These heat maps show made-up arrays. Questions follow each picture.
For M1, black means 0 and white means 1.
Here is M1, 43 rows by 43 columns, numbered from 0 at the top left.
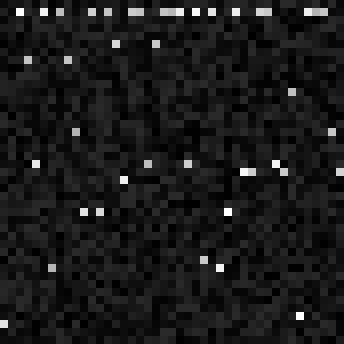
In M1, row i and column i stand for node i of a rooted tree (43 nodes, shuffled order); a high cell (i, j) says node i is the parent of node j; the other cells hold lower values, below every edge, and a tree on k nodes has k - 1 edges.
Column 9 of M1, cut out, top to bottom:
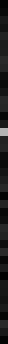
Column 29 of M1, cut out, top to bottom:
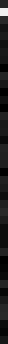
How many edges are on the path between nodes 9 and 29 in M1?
3
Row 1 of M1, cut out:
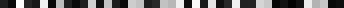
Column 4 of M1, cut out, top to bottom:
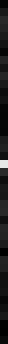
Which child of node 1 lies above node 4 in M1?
20
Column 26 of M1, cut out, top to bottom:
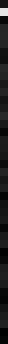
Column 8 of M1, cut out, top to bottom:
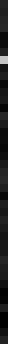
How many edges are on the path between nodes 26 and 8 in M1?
3
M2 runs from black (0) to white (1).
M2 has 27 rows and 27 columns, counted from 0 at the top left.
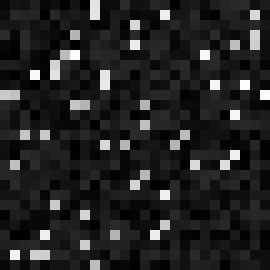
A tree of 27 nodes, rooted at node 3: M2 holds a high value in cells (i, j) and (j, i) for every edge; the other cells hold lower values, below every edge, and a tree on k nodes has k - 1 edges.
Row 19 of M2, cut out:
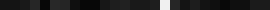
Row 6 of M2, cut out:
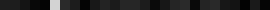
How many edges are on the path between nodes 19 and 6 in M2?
7
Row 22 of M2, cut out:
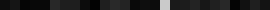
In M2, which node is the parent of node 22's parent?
1
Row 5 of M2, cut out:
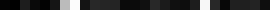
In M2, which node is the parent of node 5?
7
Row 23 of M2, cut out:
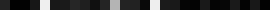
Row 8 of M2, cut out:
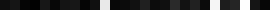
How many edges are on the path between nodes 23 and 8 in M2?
6
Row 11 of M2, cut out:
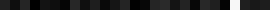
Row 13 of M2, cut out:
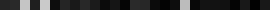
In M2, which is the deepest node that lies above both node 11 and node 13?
4
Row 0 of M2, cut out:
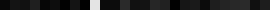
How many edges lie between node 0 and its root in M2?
4
